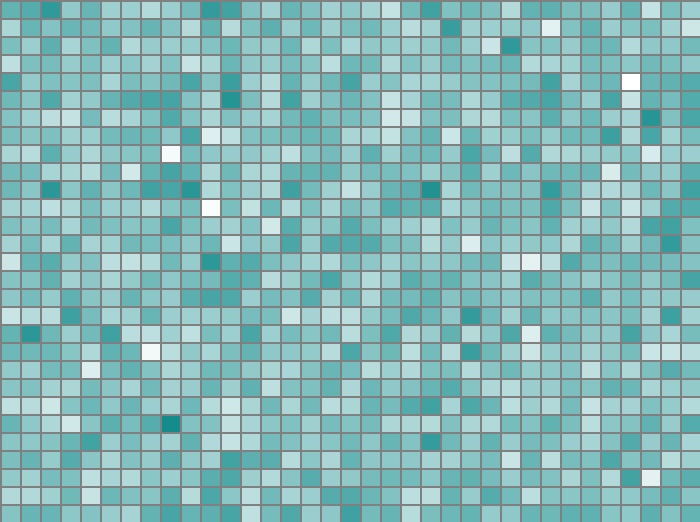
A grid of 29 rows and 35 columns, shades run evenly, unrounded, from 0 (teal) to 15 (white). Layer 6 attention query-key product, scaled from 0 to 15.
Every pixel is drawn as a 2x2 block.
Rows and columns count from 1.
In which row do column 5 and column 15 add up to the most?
21
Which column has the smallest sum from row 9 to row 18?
34
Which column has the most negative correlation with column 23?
10
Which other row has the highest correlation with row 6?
5
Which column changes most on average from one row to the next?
3
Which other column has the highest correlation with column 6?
26
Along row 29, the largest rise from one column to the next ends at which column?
13
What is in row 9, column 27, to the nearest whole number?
4
